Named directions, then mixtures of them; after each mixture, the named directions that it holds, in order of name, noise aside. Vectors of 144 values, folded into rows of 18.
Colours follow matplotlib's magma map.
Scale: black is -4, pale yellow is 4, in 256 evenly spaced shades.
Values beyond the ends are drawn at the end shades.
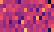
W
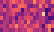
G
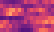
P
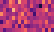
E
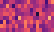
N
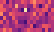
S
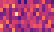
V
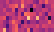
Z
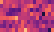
G, P, W.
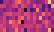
W, Z.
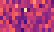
S, V.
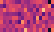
W.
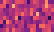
N.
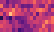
P, S.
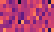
E, W.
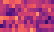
N, P.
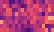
E, G, P.
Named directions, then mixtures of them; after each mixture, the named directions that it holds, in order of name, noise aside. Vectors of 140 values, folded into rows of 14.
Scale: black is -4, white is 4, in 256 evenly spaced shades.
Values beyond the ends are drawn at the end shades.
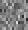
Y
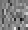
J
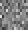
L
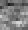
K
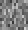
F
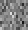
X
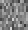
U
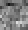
K.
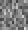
F.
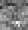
K.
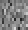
J.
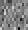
F, J, X.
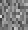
F, L, Y.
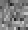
J, K.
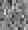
F, J.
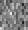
F, X.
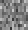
U.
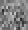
J, K, X.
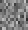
U, Y.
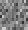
L, Y.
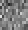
K, L, U.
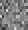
L.
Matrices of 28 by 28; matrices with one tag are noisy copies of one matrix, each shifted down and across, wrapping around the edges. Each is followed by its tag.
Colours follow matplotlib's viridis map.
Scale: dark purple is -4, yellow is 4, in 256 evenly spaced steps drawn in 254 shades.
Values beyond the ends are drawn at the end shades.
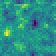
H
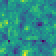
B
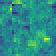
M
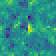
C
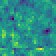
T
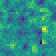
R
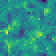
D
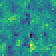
C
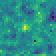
H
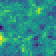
C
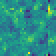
C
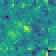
M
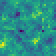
B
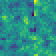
R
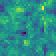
D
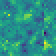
C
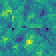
B
